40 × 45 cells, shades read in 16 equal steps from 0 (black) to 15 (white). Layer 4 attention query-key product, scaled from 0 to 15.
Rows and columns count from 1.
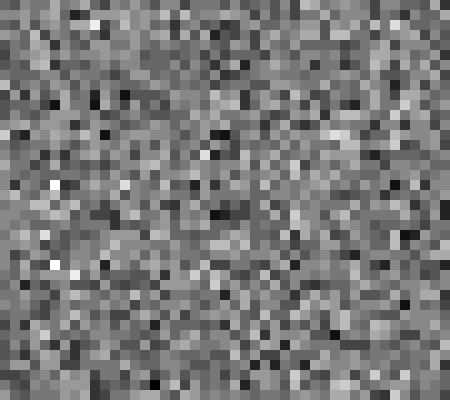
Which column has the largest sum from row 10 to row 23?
30
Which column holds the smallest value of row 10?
13
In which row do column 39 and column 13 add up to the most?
19
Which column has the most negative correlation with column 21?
38
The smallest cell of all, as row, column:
39, 16
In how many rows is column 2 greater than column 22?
17
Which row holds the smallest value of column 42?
24
